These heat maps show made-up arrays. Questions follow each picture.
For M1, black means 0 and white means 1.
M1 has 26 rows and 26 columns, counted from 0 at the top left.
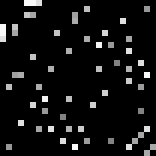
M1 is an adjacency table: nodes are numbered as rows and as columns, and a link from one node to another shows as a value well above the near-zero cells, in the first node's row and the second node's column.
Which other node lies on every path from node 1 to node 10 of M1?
node 23
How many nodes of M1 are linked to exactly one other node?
7
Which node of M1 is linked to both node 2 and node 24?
node 12
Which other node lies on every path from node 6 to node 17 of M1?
node 5
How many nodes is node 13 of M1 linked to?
1
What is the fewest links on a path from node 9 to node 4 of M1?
3
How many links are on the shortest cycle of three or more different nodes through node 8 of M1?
3
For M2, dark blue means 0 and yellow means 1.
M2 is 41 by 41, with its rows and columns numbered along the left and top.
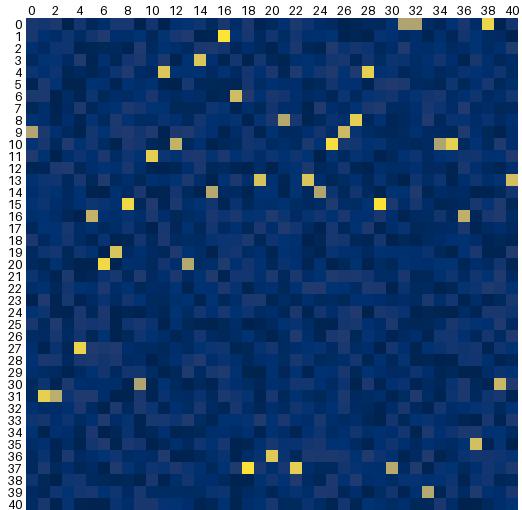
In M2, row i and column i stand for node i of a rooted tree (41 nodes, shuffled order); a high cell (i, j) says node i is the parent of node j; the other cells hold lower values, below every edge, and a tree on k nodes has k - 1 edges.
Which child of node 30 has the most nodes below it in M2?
9
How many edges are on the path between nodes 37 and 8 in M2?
6
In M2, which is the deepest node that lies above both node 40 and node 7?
13
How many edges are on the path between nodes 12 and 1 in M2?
8
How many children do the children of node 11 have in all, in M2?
4
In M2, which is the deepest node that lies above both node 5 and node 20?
16
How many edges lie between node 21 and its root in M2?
4
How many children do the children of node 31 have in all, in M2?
1
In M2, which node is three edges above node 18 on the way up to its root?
10
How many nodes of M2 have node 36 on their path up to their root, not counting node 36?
8
